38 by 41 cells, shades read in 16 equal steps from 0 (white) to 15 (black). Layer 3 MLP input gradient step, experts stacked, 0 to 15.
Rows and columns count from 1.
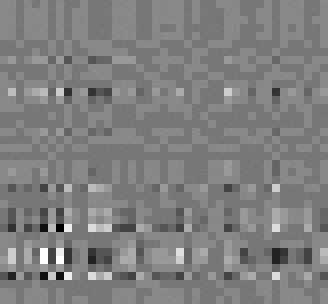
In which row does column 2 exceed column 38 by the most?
35
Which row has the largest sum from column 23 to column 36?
32
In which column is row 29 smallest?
9
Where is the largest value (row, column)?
29, 8
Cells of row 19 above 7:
19
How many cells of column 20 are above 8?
3
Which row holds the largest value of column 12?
33
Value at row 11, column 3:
8
